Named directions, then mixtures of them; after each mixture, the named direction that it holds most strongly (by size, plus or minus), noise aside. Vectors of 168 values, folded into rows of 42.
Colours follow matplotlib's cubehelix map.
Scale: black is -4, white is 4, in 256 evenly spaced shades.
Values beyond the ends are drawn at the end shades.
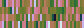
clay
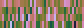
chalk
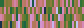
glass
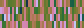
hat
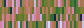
clay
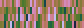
chalk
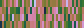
chalk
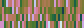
clay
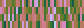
hat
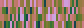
chalk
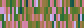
hat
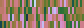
chalk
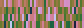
chalk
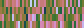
glass
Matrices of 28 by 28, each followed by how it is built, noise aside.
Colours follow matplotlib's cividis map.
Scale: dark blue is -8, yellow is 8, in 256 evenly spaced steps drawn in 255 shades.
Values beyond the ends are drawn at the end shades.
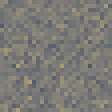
Hankel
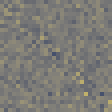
banded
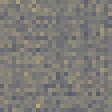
blocks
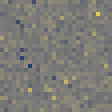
sparse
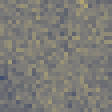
smooth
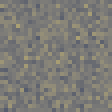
repeating columns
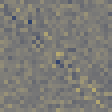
banded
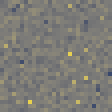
sparse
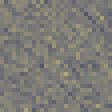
Toeplitz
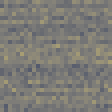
blocks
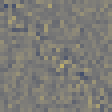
banded
